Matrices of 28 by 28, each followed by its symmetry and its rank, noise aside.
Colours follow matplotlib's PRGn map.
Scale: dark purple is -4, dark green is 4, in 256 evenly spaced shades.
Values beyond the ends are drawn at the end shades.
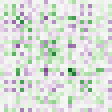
symmetric, rank three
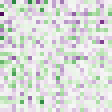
antisymmetric, rank four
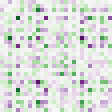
symmetric, rank three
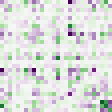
symmetric, rank four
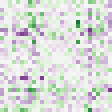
antisymmetric, rank six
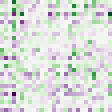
no symmetry, rank four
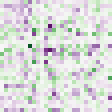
no symmetry, rank six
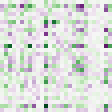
no symmetry, rank three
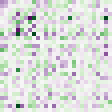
symmetric, rank three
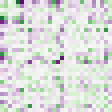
symmetric, rank three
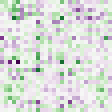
no symmetry, rank six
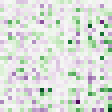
no symmetry, rank six
